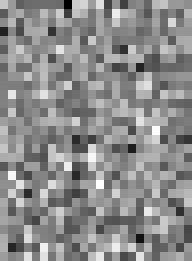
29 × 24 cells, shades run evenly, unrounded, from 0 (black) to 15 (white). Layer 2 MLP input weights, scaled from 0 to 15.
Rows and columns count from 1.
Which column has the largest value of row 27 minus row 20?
4
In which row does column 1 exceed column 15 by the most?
17
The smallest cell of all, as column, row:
9, 1
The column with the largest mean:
13
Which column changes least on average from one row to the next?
5
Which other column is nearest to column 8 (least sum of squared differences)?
22
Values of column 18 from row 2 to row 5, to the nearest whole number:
7 8 6 7
